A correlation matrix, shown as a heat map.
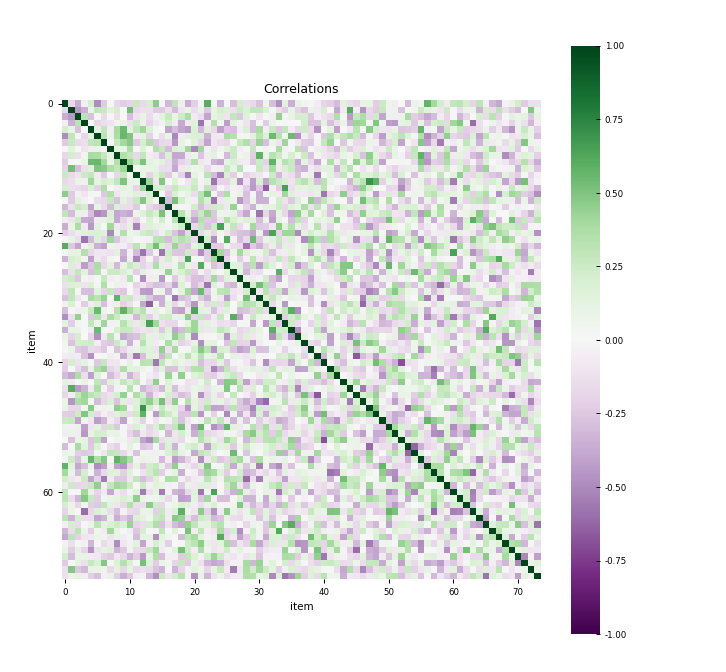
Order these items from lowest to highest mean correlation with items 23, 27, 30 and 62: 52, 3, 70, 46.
46, 52, 70, 3
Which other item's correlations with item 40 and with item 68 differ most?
52
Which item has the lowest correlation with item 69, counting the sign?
45
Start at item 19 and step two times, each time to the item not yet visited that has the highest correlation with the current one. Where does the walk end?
67
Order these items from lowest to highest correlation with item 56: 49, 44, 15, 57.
15, 44, 57, 49
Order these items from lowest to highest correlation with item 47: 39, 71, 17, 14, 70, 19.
19, 70, 39, 14, 17, 71
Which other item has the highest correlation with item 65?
35
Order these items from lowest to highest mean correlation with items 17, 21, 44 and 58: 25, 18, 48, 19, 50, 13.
48, 13, 19, 18, 50, 25
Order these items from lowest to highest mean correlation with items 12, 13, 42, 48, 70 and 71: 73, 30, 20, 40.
73, 30, 40, 20
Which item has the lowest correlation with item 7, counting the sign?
20
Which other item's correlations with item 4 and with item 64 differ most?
55
